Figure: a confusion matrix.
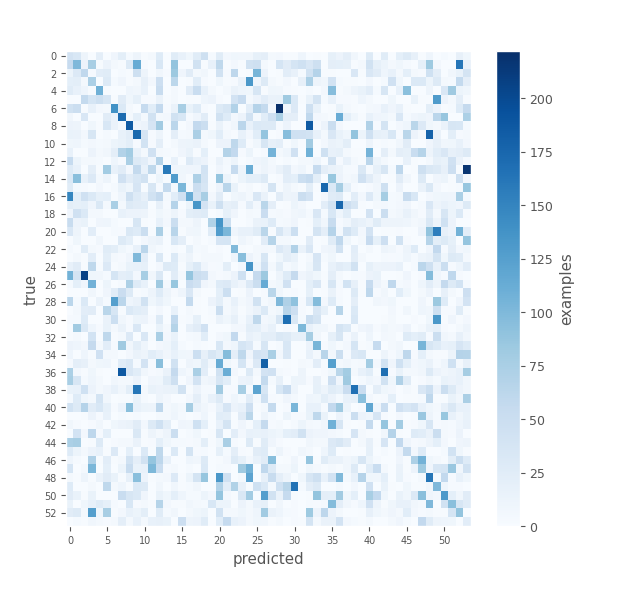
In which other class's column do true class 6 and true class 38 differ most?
28
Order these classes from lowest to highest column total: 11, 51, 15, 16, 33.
15, 11, 16, 51, 33
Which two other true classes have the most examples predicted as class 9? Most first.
38, 1
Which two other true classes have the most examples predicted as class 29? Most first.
30, 9
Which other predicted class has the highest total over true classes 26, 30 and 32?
29
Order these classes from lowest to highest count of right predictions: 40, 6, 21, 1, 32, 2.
21, 2, 32, 1, 40, 6
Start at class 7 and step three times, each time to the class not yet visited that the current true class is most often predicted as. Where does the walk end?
35
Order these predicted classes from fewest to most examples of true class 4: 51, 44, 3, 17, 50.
3, 44, 50, 17, 51
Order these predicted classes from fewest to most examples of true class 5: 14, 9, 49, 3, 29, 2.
14, 9, 3, 2, 29, 49
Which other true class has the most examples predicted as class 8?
40
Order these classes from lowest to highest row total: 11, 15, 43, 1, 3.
43, 3, 15, 11, 1
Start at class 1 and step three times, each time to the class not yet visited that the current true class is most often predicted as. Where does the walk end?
24
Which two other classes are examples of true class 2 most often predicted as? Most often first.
25, 14
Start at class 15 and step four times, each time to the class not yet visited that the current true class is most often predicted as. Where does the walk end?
47
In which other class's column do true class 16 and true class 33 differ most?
0
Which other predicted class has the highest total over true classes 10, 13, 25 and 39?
53
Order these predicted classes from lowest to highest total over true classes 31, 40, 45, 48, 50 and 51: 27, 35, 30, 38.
38, 30, 27, 35
